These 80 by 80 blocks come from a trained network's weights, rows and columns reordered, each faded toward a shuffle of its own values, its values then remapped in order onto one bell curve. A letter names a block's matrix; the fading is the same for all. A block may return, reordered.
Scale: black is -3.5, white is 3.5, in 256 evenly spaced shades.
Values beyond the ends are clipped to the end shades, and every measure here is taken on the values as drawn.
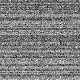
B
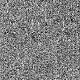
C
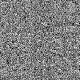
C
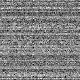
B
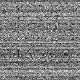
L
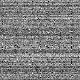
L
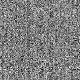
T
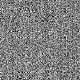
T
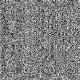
T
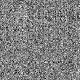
T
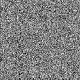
C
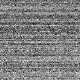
L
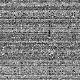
L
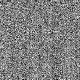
T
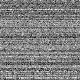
B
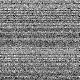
B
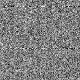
T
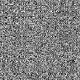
T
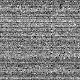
L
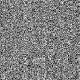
C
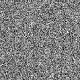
C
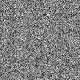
C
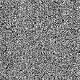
T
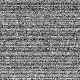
B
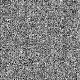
T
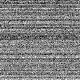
B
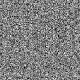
C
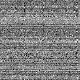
L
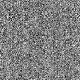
C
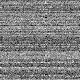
B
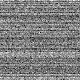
B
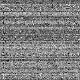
L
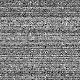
L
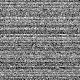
B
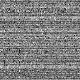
L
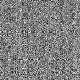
T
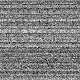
B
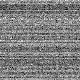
B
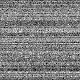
B
